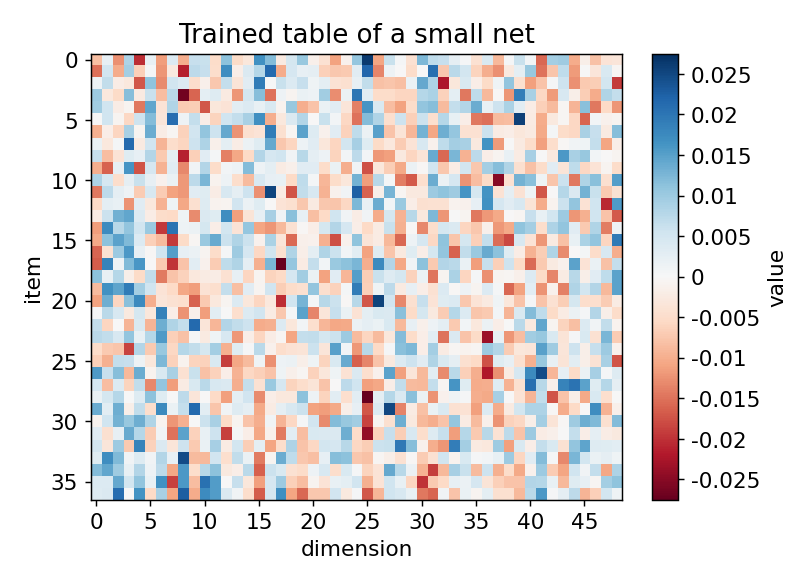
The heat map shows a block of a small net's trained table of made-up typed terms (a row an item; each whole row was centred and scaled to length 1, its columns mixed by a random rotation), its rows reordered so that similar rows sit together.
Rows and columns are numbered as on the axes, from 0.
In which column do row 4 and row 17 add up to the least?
17
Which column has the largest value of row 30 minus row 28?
45
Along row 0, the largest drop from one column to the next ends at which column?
26
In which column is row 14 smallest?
6
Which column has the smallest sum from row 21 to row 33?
25
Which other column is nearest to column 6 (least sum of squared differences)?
41
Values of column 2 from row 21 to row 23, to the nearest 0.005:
0.005 0 0.005
